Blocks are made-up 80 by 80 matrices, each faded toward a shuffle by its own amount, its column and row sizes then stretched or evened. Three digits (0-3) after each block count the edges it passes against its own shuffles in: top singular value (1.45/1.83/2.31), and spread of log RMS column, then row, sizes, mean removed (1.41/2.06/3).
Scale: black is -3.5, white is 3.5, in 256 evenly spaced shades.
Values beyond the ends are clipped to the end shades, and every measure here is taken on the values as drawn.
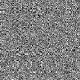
2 1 1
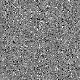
1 2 0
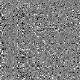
2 2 2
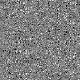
1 2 0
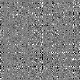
2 3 2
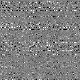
1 1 3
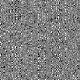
3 2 0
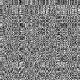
3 2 0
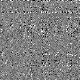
1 2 2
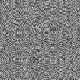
3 0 0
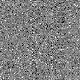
2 1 0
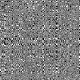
3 2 2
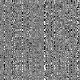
3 3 1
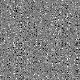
1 2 0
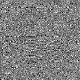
2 0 2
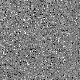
0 1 1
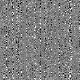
1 3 0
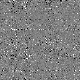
0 2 2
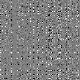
2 3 2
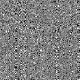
2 2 1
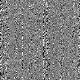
1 3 0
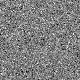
0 0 0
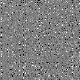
2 2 1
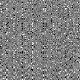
3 2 0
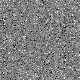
0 1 0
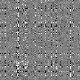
3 3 2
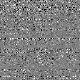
0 2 3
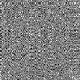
3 1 1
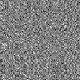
3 1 0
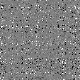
0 2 2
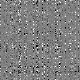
0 3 2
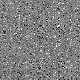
1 1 1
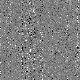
0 2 0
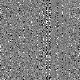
2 3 0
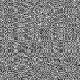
3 0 0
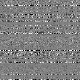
2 1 3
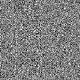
1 1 1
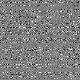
1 1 3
